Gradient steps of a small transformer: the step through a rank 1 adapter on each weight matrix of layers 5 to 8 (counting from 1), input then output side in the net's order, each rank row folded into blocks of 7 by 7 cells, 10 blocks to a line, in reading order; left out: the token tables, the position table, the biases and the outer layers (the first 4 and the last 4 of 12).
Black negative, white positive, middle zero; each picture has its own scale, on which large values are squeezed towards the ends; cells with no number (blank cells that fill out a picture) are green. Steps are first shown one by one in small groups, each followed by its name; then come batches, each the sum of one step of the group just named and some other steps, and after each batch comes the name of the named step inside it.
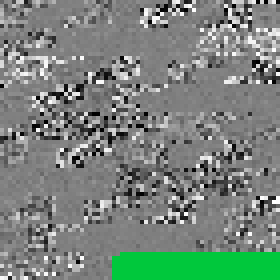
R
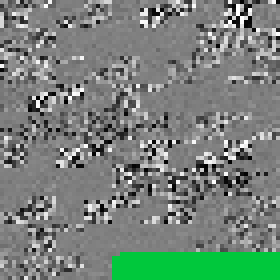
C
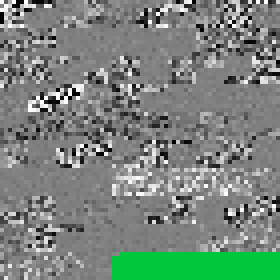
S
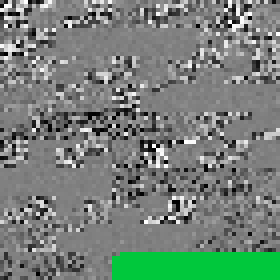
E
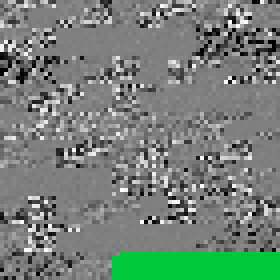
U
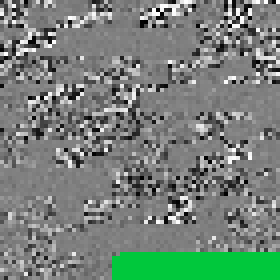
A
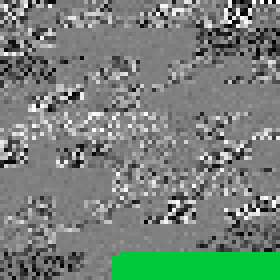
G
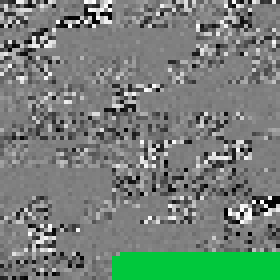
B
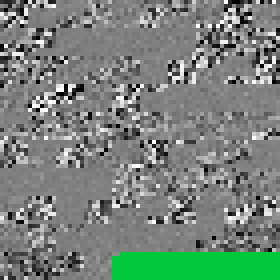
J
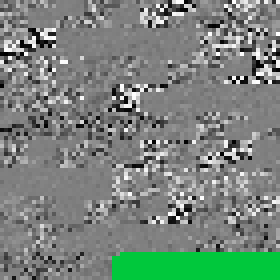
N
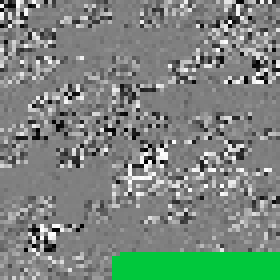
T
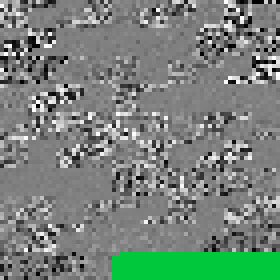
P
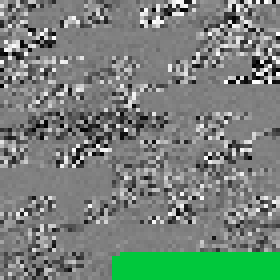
N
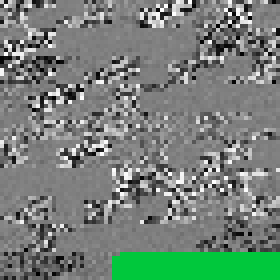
A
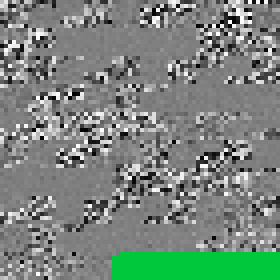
S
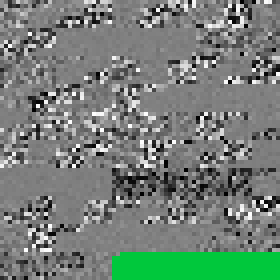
B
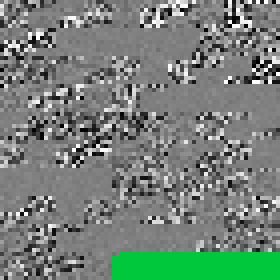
A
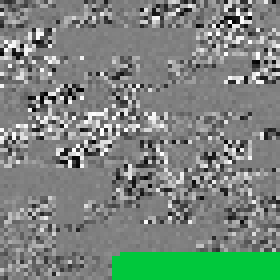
A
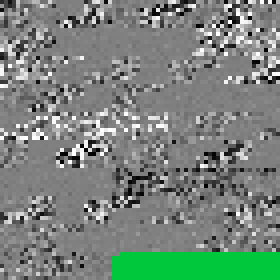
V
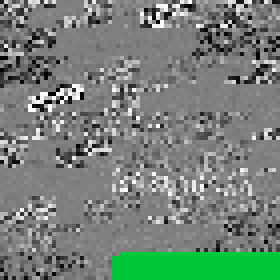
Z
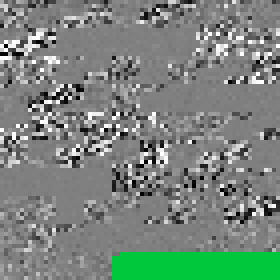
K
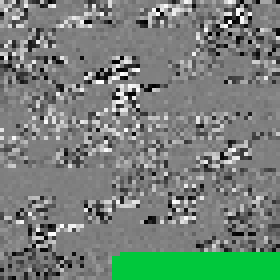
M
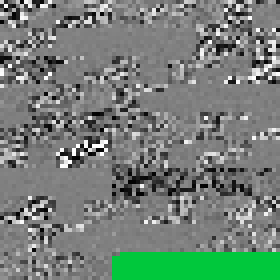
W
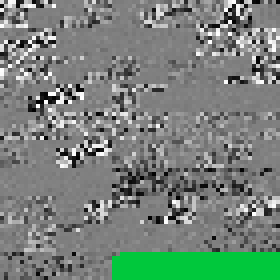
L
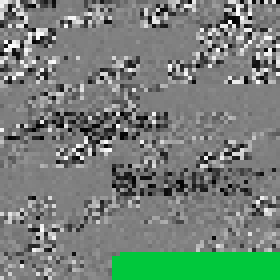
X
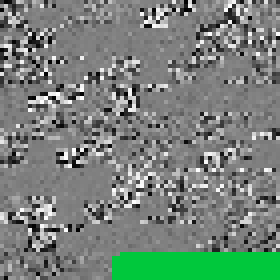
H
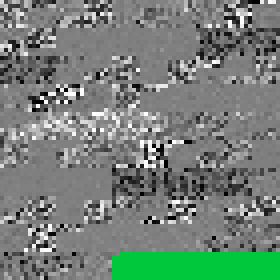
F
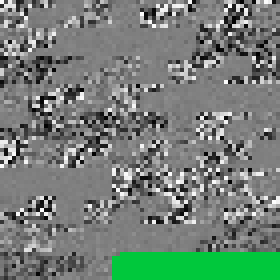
L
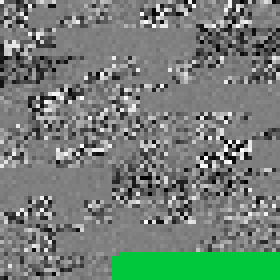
H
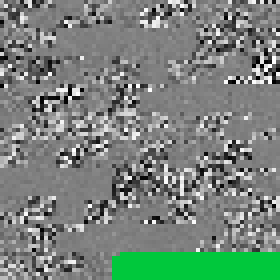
W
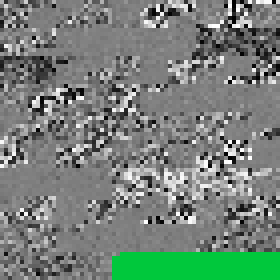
H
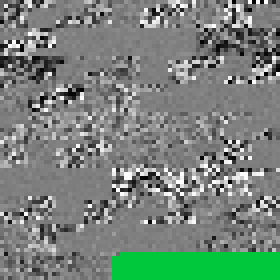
W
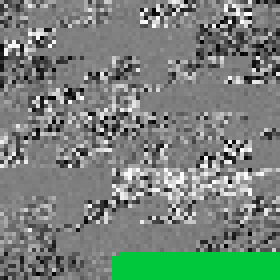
H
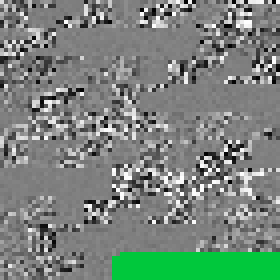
V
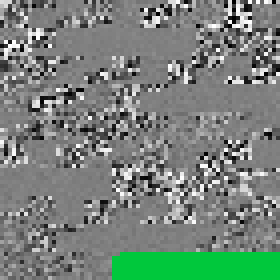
X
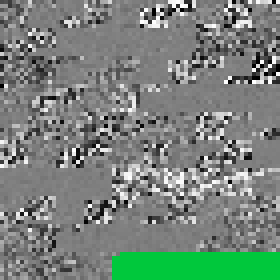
H
